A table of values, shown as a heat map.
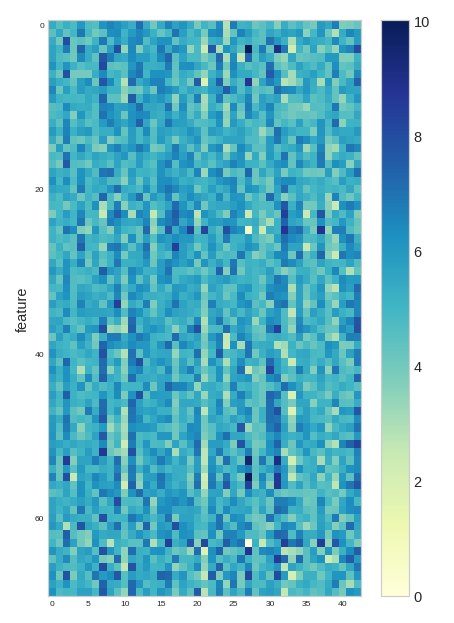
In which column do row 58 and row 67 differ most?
33
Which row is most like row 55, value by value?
53
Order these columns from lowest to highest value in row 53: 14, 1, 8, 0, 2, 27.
1, 8, 14, 0, 2, 27
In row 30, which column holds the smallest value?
41
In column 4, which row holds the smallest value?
42
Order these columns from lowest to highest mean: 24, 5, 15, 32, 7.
24, 5, 32, 15, 7
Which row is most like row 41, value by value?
45
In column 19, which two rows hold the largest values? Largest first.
25, 63
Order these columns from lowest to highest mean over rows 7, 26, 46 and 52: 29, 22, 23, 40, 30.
29, 40, 22, 30, 23
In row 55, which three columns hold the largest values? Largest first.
27, 31, 2
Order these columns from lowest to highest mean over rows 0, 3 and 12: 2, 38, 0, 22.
38, 0, 22, 2
